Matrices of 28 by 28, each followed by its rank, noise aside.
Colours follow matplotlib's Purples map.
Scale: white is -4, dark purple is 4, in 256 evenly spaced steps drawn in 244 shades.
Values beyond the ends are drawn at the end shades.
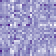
three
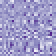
four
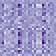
two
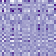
two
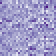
four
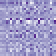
three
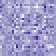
four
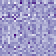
three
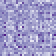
four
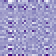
two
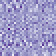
four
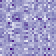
three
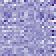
three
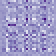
three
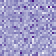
four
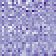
four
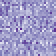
four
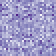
five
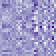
three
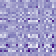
two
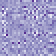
four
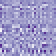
three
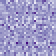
four
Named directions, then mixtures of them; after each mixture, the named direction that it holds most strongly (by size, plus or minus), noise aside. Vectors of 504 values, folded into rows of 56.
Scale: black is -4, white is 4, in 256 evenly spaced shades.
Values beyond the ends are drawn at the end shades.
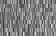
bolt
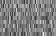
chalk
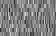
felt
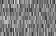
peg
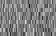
bolt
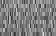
chalk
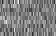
peg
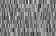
felt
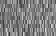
bolt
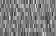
chalk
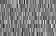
bolt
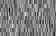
felt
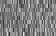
bolt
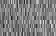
bolt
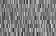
bolt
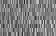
bolt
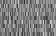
chalk
